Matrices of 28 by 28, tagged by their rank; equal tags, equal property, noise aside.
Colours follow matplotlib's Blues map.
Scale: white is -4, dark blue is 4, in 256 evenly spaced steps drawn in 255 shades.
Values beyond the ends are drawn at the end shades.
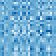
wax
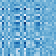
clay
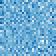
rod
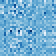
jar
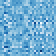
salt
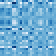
wax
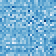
jar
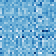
jar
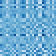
wax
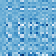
wax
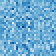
rod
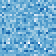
jar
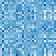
salt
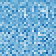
rod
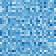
salt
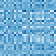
wax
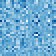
jar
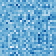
rod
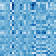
wax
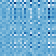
clay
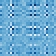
clay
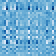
clay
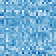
salt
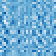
salt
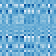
clay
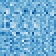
rod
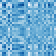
wax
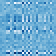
clay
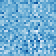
rod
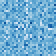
jar
